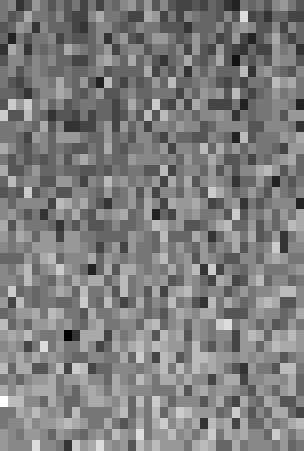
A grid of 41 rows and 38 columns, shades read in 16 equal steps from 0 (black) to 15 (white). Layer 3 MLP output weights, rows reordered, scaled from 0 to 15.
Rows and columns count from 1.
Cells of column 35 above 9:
9
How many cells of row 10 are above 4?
30
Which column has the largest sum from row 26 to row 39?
18
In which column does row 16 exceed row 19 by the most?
21
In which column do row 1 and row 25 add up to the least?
26
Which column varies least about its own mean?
17
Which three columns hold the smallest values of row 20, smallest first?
20, 6, 22
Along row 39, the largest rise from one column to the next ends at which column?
27
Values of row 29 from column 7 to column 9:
11 10 7
